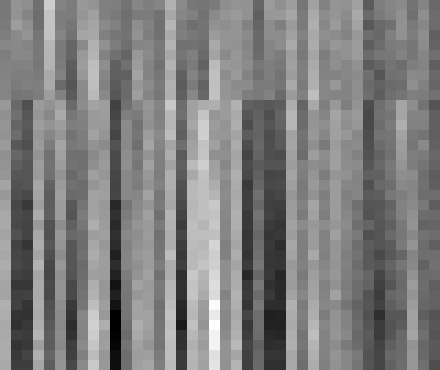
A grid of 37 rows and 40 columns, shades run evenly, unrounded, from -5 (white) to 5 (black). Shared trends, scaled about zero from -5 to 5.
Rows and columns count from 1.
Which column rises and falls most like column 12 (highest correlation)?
19
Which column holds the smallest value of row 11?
16
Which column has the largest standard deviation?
5
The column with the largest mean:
11
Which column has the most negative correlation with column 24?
37
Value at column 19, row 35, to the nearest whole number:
-1
